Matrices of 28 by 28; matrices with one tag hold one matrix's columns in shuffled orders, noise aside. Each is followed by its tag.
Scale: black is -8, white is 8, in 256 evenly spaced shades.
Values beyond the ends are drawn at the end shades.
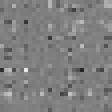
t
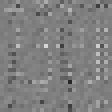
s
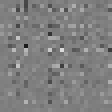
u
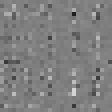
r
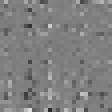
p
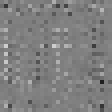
s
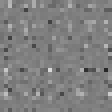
t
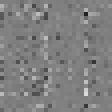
r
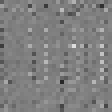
s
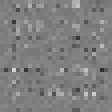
t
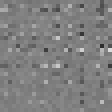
u
